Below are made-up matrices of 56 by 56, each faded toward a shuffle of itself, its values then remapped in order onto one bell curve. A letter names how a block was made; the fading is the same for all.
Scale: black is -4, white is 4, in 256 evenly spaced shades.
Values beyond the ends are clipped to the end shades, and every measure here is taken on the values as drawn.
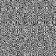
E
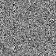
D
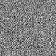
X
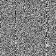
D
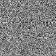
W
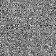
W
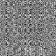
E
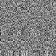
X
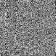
D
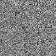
W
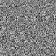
X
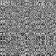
E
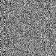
D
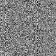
D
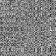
E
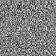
X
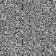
D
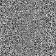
D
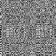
E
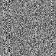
D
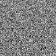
W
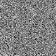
W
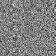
X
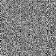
D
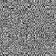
X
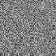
X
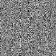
D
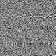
X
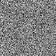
D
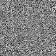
W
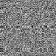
X
